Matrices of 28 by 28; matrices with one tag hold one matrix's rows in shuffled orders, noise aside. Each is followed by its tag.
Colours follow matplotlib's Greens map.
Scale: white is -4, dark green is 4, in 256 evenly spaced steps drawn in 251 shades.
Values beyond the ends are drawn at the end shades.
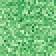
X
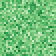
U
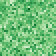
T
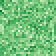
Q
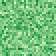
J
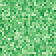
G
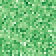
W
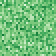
W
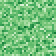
J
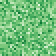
U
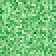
G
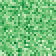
T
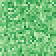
X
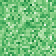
T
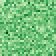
X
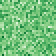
W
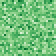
J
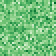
Q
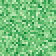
U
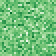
J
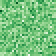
U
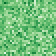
T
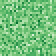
U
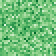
T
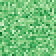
Q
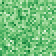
T
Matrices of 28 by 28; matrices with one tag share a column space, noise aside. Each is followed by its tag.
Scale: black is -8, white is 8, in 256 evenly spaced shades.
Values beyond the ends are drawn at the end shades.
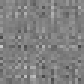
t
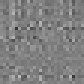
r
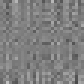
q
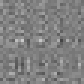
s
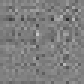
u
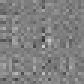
s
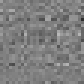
u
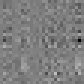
s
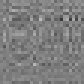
u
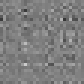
u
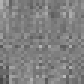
t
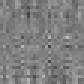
t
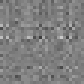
r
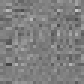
u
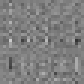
s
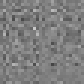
u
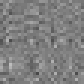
s
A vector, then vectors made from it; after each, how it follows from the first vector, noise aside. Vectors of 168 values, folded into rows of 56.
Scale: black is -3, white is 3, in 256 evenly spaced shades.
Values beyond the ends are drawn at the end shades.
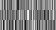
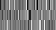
wrapped around, partly zeroed.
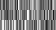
sign-scrambled.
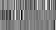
wrapped around, partly zeroed.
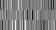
negated, partly zeroed.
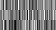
sign-scrambled.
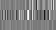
partly zeroed.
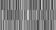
reversed, shrunk.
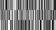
wrapped around.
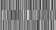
reversed, shrunk.
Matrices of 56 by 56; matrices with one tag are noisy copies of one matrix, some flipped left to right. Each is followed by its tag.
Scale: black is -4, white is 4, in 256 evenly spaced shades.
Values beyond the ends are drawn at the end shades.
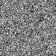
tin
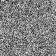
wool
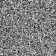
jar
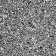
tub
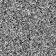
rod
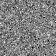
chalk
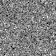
chalk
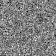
tin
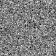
jar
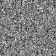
jar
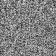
jar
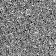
rod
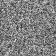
jar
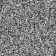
jar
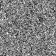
tin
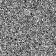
rod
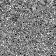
tin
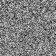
chalk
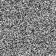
wool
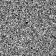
tub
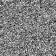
chalk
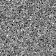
tub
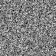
tub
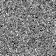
wool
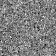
jar
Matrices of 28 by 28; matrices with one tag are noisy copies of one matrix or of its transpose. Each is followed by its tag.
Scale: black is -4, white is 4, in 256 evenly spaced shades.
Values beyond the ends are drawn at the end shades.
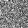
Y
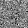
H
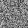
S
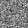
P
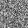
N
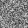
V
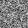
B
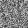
S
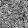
V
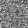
H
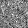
B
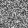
B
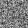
N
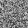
Y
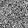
V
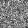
B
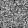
P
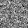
B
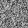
P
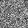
B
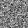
P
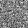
Y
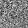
N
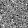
V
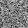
Y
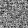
N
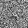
H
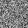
N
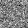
S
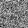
H
